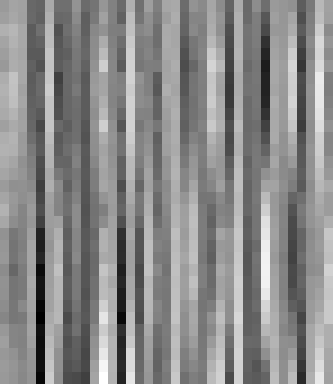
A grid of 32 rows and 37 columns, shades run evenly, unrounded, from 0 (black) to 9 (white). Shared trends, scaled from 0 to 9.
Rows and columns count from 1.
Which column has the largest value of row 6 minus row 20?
33
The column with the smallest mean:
5
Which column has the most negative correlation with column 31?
9
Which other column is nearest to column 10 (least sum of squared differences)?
8
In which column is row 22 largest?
30
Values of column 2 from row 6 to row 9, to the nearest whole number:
6 7 7 7
